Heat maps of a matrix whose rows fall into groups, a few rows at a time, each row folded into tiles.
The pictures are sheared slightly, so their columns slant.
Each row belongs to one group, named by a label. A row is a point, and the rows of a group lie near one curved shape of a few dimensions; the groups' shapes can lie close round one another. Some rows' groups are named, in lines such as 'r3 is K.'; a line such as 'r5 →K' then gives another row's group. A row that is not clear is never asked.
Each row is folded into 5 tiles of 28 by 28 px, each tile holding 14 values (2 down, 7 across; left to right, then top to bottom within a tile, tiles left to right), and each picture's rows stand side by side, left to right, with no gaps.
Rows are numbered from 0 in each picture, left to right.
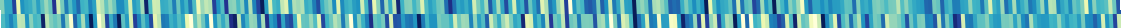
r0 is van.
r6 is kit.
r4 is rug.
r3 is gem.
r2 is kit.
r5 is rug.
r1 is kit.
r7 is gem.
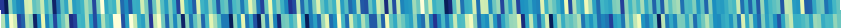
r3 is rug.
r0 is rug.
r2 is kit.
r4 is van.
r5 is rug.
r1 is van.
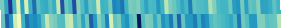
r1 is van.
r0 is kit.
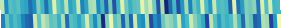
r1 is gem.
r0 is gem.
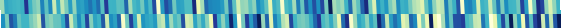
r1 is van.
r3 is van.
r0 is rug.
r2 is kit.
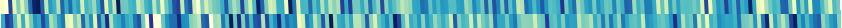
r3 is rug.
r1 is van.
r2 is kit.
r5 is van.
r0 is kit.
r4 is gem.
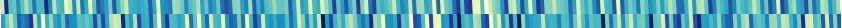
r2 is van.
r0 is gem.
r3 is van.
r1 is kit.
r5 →gem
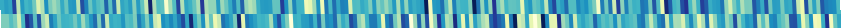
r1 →van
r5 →rug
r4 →rug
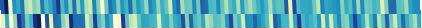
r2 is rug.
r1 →van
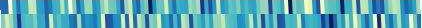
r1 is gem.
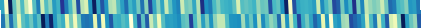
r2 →rug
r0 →van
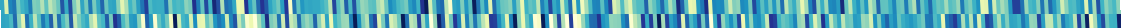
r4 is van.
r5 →rug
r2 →rug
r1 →rug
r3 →rug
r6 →gem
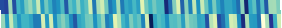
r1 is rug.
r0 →rug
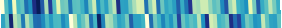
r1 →van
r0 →kit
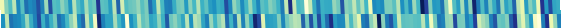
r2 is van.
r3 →rug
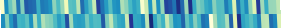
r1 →kit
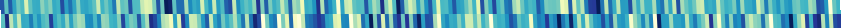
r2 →van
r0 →gem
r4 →kit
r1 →gem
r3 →kit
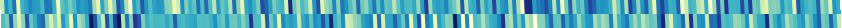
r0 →van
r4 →gem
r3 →rug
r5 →gem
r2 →van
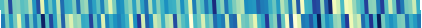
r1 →rug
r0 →van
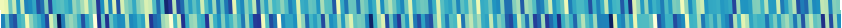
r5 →gem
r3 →kit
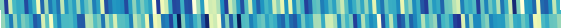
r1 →van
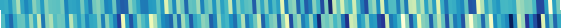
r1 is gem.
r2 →kit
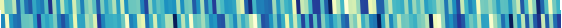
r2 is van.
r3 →van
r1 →rug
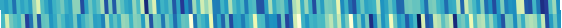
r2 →kit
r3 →rug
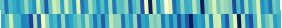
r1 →van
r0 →gem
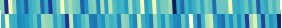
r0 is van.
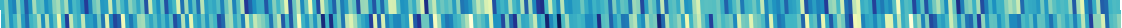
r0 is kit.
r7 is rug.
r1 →rug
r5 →rug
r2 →van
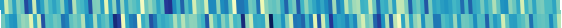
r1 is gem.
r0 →gem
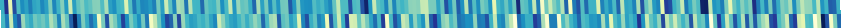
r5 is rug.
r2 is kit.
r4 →rug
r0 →rug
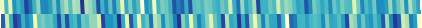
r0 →rug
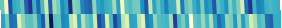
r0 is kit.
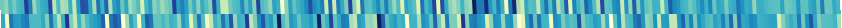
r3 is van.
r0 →kit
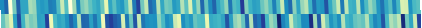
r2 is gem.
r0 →gem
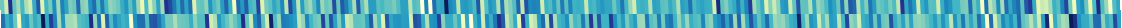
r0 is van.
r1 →gem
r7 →van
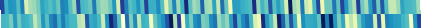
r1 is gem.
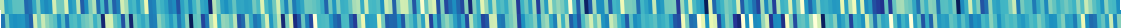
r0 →gem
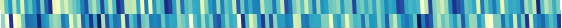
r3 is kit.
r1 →rug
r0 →van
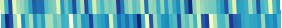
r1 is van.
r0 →kit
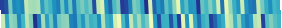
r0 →rug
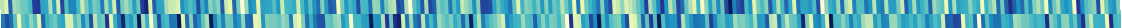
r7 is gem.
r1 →rug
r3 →gem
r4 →van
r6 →gem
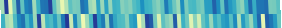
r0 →van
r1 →rug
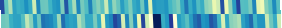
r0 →gem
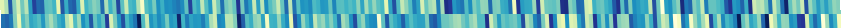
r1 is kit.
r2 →rug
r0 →kit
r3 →gem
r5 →kit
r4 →rug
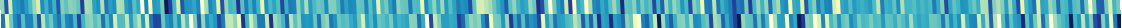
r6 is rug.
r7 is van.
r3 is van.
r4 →van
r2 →gem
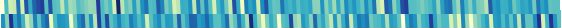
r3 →rug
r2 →rug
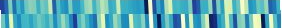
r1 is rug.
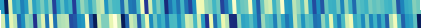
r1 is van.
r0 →rug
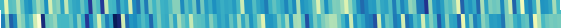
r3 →rug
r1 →rug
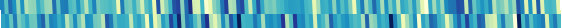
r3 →kit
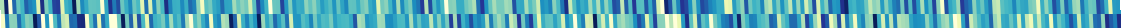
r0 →rug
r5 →gem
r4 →rug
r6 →rug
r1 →van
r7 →kit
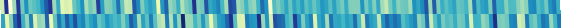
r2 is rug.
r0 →gem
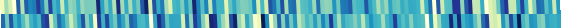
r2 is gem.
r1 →rug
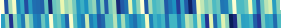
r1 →van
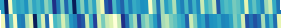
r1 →gem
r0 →rug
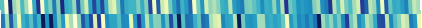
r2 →kit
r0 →van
